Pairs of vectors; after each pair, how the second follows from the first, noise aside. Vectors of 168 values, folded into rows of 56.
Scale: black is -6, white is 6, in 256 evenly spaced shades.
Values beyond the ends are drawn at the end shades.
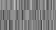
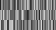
negated, scaled up.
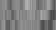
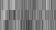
reversed, negated.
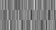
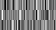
wrapped around, negated, scaled up.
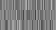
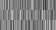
wrapped around, negated.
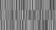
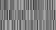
wrapped around, negated.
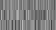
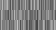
wrapped around, negated.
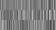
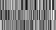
wrapped around, negated, scaled up.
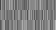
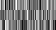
negated, scaled up.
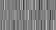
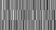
wrapped around, negated.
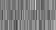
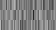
wrapped around, negated.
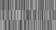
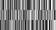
wrapped around, negated, scaled up.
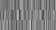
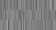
wrapped around, shrunk.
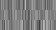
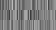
wrapped around, negated.
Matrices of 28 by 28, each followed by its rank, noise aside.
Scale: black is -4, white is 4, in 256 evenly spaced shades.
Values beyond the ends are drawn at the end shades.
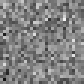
eight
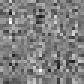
six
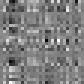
three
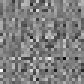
four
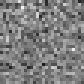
eight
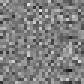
six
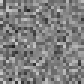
eight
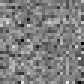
six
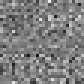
six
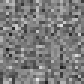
eight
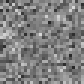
eight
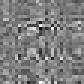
three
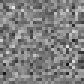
six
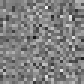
eight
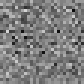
eight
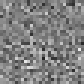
six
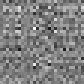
four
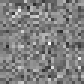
eight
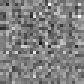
six
